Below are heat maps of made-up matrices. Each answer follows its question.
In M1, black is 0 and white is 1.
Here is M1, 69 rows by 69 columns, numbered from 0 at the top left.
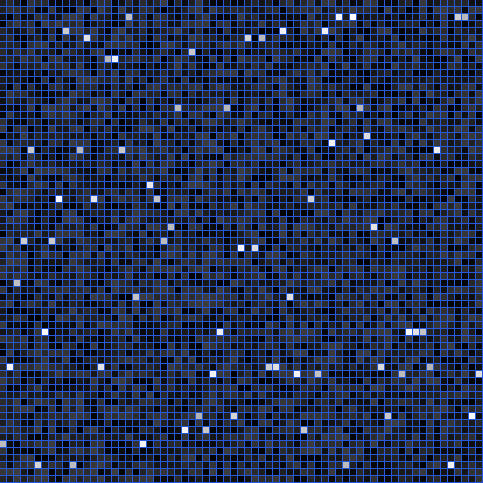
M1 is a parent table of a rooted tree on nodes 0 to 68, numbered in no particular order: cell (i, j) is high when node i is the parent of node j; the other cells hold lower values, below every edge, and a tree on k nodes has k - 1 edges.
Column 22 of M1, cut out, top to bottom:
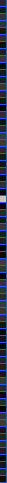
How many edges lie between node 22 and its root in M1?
5
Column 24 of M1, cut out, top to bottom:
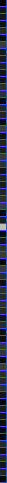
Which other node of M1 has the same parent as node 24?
53
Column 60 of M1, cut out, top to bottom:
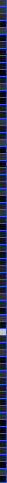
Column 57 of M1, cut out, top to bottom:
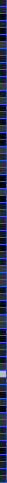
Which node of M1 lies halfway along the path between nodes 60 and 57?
8
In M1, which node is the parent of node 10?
66
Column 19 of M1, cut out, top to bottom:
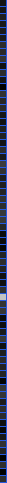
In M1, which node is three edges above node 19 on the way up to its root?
32
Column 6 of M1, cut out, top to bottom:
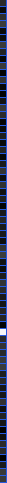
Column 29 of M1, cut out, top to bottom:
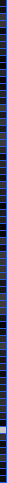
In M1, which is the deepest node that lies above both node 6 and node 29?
47
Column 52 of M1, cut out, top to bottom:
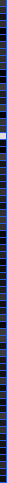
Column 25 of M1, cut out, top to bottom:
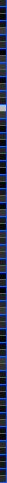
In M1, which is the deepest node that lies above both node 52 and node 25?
15
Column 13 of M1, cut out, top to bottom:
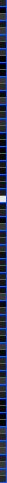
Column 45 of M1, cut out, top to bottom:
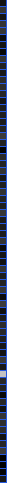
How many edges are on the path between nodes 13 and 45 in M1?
6
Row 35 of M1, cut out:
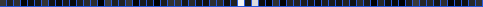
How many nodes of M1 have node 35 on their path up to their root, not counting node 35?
7
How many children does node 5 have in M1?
3
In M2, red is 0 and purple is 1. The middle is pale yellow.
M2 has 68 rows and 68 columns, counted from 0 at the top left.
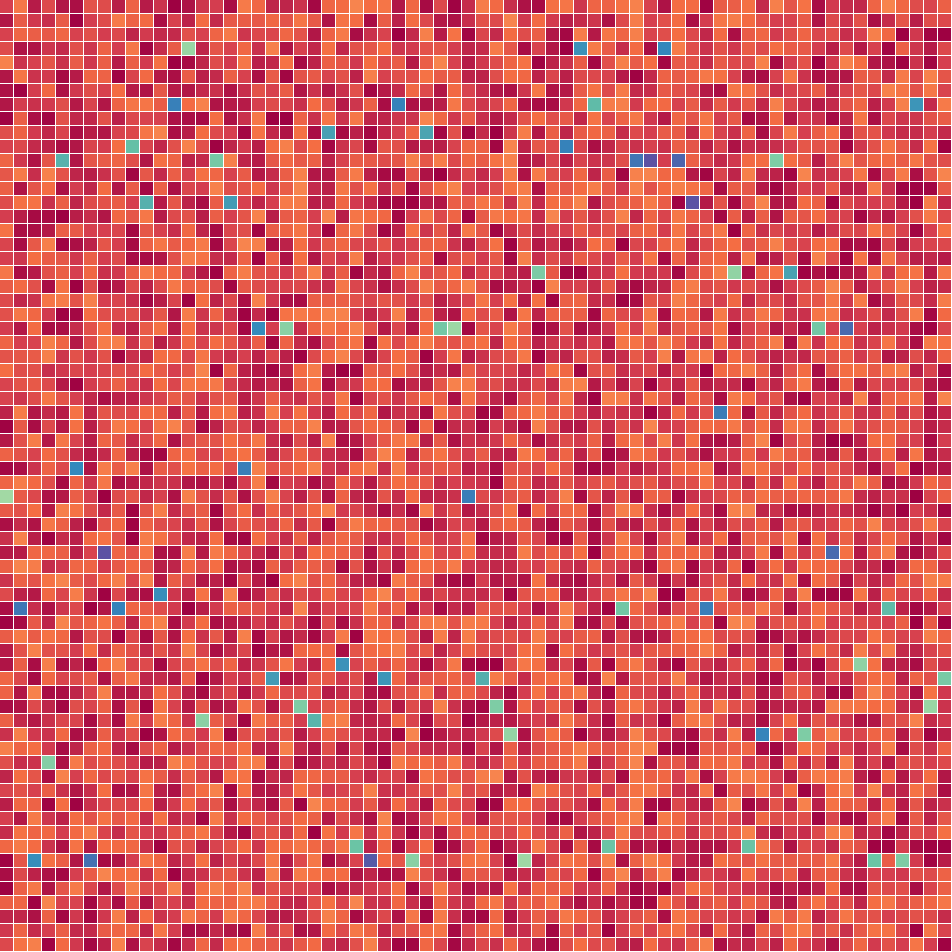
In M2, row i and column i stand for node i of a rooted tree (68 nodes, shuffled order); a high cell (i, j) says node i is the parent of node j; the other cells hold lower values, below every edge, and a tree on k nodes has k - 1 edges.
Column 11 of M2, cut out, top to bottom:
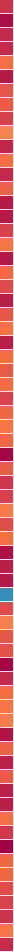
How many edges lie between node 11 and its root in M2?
3
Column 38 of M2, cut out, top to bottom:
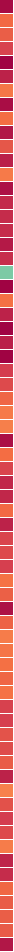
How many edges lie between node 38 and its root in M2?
6
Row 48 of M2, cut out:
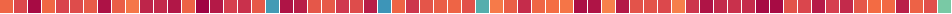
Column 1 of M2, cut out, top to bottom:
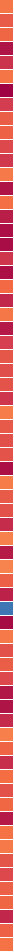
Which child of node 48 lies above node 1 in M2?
19
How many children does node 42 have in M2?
1
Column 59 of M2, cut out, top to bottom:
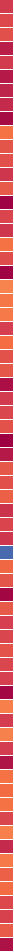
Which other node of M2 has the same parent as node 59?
7
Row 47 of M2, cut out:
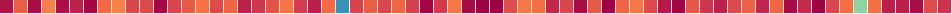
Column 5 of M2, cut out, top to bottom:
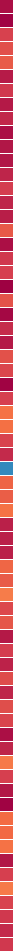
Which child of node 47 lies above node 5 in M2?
61
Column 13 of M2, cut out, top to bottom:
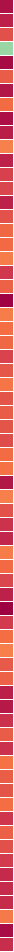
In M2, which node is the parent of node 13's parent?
54
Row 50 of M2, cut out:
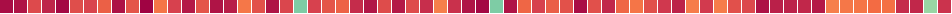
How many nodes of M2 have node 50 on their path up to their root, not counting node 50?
7
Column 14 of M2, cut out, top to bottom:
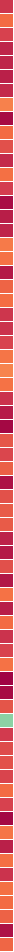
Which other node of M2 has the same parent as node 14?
22
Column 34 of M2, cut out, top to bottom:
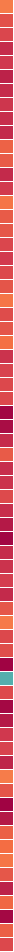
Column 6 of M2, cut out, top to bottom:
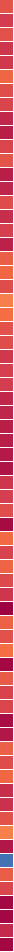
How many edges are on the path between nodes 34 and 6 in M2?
8
